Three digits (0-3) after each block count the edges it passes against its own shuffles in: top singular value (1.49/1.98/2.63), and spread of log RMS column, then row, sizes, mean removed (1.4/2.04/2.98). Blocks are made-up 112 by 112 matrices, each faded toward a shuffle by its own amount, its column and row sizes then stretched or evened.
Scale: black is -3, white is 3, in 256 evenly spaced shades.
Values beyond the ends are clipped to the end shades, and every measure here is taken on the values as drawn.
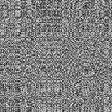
3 1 0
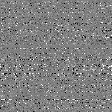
1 1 3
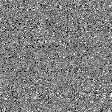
0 0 2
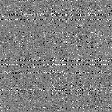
2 2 3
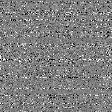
1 1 3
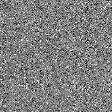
1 2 1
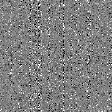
1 3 1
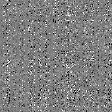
0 3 2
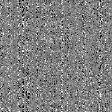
1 3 0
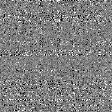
0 2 3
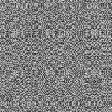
3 0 1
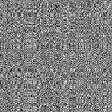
3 1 1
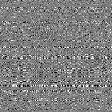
3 0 3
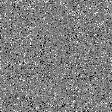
0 1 1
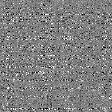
0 2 3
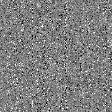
1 2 0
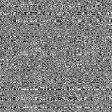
3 1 3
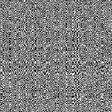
3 3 2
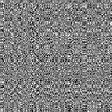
3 2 2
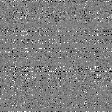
1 2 3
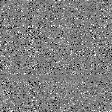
0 1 3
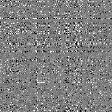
2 2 3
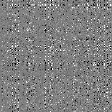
2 3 2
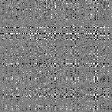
3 3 3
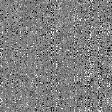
2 3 1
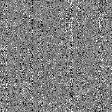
1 3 0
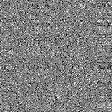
2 0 0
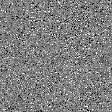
1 1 1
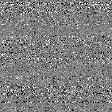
1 1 3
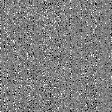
0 3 0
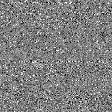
1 0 2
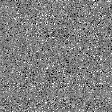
0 1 2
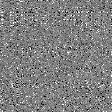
2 1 2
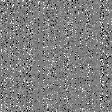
0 3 0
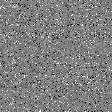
0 0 2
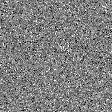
0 0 0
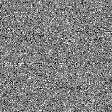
1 0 2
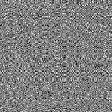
3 0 2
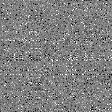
1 1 2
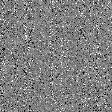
0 2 0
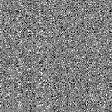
2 1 1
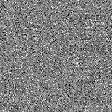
2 0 0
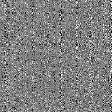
2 3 1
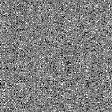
2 1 1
